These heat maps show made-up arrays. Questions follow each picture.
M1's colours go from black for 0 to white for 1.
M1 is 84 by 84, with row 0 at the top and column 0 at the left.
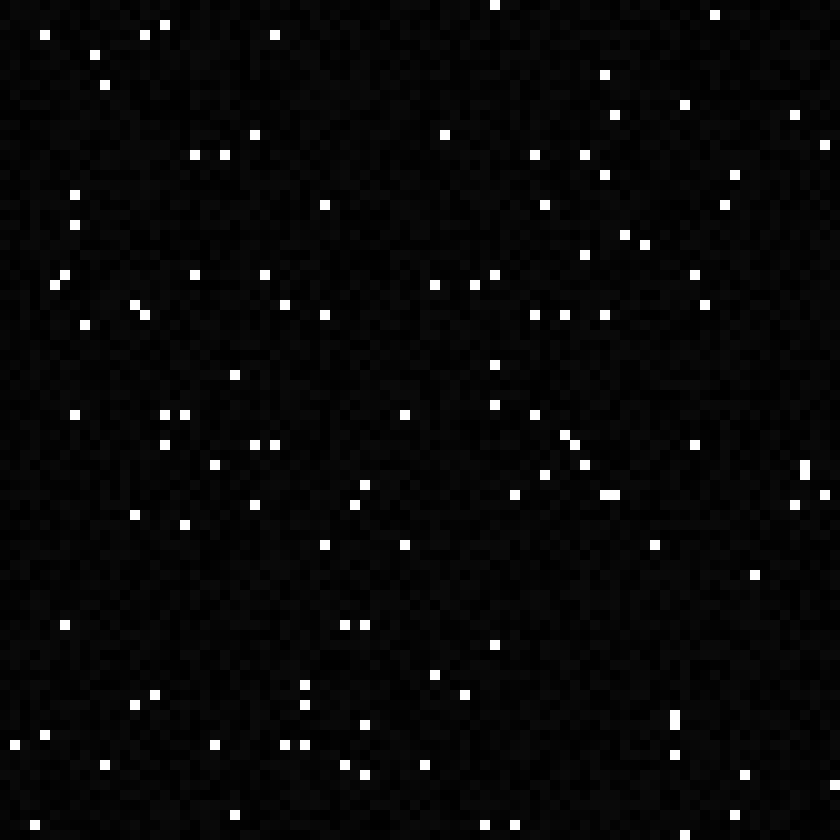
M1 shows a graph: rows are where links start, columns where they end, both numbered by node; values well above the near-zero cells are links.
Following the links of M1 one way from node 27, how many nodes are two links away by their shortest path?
7
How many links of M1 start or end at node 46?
4
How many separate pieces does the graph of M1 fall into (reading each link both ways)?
11
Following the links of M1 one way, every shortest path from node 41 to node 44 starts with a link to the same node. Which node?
node 40
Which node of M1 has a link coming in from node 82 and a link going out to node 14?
node 3
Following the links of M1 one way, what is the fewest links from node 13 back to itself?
5
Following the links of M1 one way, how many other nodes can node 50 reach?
4
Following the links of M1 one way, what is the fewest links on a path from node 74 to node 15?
5
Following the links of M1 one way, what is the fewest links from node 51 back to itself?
5
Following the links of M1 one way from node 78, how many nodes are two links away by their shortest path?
1
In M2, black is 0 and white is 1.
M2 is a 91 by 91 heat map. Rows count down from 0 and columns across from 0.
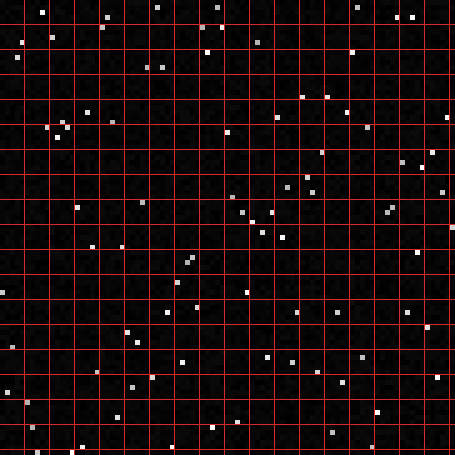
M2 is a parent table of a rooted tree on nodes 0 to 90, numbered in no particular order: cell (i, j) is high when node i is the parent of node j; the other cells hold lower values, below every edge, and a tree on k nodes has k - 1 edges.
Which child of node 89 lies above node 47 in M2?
74
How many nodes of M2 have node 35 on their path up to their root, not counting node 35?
6
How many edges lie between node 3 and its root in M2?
4
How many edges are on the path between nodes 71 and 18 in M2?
4
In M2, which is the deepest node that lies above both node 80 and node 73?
25
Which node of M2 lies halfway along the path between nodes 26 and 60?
85
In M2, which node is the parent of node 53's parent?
1
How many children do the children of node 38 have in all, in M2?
4
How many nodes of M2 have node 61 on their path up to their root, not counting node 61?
5
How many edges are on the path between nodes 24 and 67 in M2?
8
